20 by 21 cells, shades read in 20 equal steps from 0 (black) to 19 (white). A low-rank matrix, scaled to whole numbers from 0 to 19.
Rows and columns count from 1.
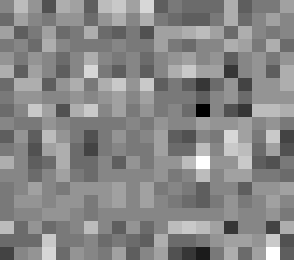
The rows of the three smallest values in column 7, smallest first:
12, 11, 1
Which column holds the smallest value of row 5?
17
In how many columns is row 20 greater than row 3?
10
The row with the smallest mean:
20
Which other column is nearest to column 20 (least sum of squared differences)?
4
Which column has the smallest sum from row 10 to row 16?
7
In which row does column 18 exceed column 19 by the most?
13
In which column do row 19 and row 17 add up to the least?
21
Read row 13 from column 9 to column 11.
7 11 9
